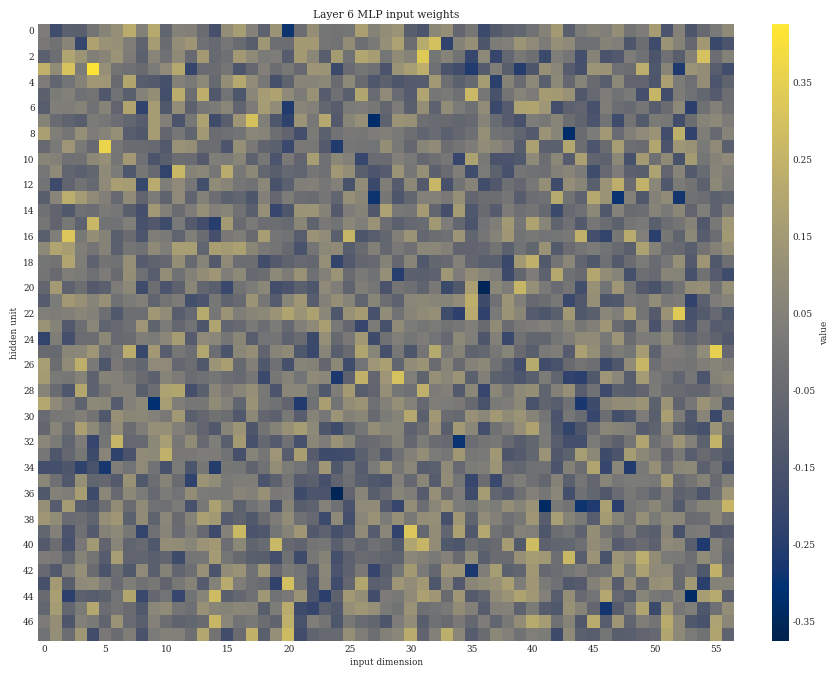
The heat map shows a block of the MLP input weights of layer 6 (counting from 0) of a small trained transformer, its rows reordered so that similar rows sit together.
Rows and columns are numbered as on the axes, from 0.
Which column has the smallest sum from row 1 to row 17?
8
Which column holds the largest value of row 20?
39
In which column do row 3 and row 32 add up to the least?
34
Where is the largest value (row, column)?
3, 4
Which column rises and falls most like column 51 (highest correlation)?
20
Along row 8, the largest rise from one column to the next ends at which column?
52
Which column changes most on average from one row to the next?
47
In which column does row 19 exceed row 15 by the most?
14
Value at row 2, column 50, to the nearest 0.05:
-0.15
